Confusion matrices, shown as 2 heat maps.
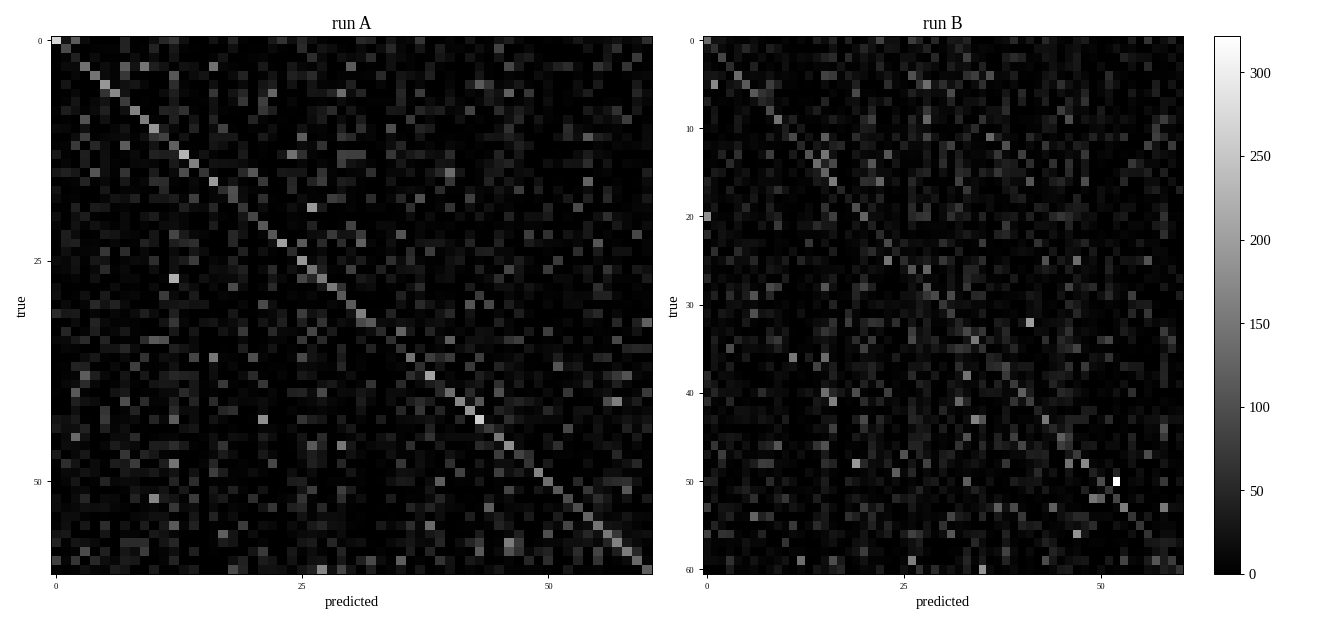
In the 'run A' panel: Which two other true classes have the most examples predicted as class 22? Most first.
6, 48
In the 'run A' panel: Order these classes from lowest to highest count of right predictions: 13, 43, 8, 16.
8, 16, 13, 43
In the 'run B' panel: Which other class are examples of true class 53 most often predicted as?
58
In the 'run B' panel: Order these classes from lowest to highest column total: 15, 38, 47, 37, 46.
37, 47, 38, 46, 15
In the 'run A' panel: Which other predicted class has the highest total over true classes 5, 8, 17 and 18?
42
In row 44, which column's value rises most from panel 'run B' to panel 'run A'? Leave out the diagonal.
52
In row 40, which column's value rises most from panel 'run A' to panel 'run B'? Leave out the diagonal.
15
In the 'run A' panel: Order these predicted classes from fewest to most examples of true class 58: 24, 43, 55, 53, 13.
13, 24, 53, 55, 43
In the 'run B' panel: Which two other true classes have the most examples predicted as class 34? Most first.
43, 4
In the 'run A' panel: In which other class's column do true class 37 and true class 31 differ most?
51
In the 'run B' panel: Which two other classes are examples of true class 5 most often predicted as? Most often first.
1, 28
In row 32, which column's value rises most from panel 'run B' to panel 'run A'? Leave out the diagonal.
60
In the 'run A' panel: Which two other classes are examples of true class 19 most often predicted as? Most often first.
26, 53
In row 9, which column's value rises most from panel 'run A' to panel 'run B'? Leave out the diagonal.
28
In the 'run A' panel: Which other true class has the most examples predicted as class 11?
34
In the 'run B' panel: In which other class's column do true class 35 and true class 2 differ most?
3
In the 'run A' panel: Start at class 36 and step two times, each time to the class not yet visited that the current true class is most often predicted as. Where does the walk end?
54
